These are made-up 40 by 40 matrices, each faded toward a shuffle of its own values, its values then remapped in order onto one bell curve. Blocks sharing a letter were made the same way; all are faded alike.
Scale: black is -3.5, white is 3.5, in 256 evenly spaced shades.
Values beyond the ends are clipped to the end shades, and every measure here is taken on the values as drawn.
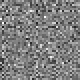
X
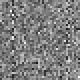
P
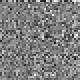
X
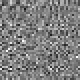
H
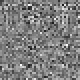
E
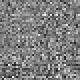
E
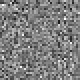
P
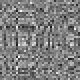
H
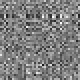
H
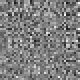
H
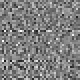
H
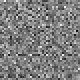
E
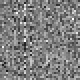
P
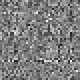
X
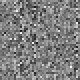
P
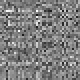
H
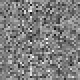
P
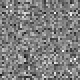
X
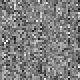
P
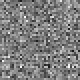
X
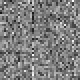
P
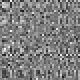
H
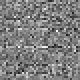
E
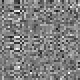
H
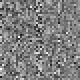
P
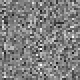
P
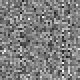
P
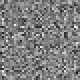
X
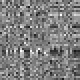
H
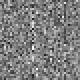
P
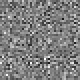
X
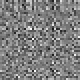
H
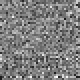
X
